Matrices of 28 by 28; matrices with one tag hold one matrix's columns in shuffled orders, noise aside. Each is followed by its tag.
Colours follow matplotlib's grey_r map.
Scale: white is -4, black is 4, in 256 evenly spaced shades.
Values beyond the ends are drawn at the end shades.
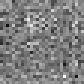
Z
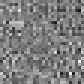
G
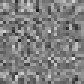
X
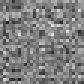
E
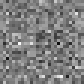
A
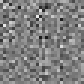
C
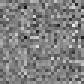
C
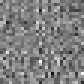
G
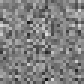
E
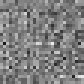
A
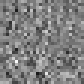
G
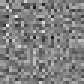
C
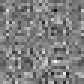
G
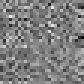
C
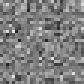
X
